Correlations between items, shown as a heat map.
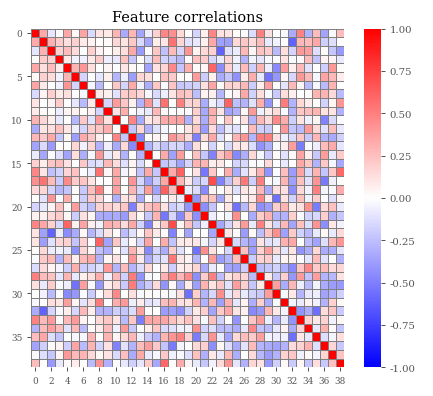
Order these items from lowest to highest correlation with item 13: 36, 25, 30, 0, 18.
0, 18, 30, 25, 36
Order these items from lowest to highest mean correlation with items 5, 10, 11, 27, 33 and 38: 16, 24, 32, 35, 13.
32, 13, 24, 35, 16
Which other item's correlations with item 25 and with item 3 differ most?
20
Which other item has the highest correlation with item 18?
16
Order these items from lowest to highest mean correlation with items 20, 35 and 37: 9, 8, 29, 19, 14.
29, 19, 14, 8, 9
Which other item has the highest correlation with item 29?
12
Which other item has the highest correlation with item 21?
25
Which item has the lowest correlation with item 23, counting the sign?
2
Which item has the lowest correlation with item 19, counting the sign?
30
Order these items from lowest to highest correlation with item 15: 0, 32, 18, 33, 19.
18, 19, 32, 0, 33
